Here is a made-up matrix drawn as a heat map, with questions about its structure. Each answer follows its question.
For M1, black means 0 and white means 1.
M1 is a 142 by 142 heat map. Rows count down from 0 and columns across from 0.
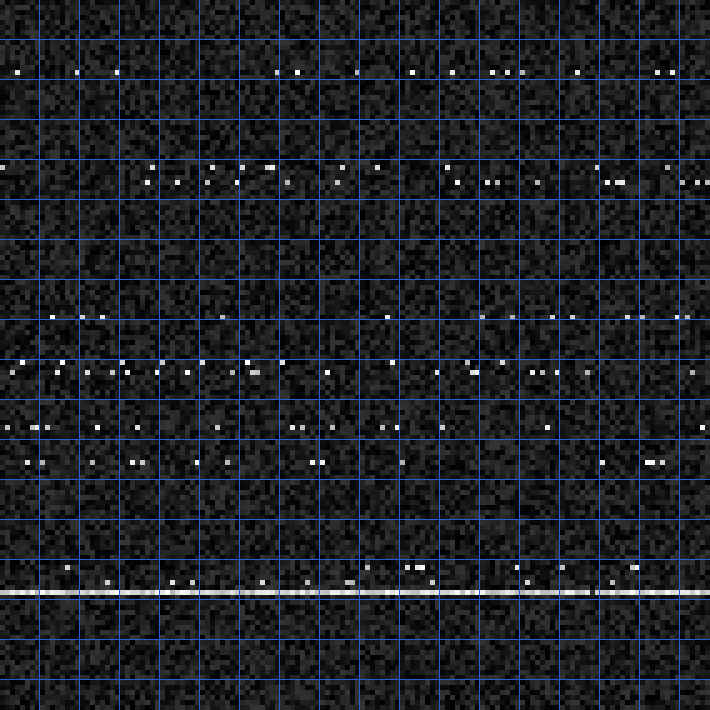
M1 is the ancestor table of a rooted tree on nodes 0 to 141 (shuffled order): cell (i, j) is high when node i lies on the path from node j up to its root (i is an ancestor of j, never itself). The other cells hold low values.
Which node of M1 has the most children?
74
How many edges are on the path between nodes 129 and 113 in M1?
3
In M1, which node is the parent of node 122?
116
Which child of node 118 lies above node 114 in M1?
63
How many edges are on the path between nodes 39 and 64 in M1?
2
